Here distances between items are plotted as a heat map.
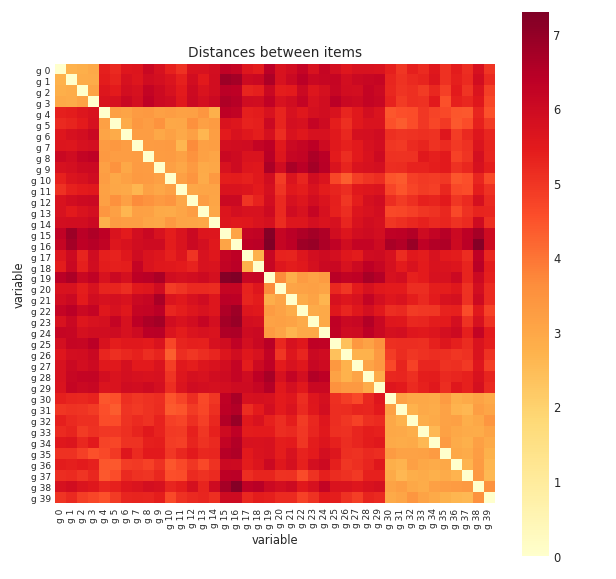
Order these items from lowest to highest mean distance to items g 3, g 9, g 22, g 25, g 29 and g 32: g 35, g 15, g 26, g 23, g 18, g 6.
g 26, g 35, g 6, g 23, g 18, g 15
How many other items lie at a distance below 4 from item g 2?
3
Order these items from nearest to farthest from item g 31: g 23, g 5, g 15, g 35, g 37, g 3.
g 37, g 35, g 5, g 3, g 23, g 15
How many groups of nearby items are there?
7
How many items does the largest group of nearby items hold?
11
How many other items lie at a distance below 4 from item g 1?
3
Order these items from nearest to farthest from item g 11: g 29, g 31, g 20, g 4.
g 4, g 31, g 20, g 29
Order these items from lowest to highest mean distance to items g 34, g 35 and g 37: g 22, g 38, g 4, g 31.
g 31, g 38, g 4, g 22
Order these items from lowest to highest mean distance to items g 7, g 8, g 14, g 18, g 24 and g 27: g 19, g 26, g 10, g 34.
g 10, g 26, g 34, g 19
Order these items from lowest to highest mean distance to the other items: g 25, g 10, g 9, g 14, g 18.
g 10, g 14, g 9, g 25, g 18
